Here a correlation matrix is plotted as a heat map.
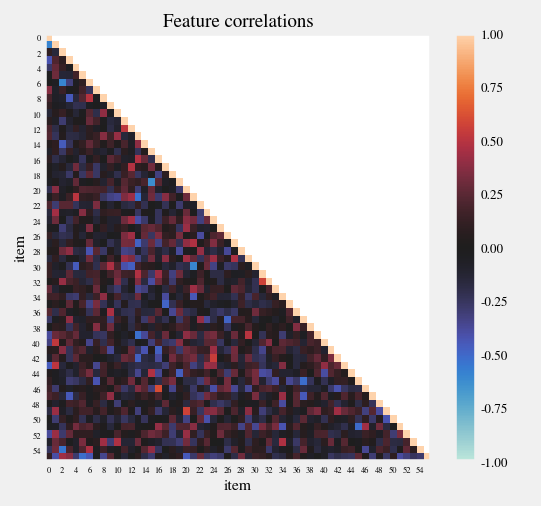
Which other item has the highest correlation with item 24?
42
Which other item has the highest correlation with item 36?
9
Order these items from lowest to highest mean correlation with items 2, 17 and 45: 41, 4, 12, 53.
53, 4, 41, 12
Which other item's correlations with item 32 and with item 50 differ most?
31
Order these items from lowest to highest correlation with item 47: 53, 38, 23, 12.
12, 53, 38, 23
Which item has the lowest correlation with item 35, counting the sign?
17
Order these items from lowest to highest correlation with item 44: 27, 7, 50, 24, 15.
7, 24, 50, 27, 15
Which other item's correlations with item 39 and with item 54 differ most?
2
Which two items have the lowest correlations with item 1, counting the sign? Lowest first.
0, 55
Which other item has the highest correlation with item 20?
49
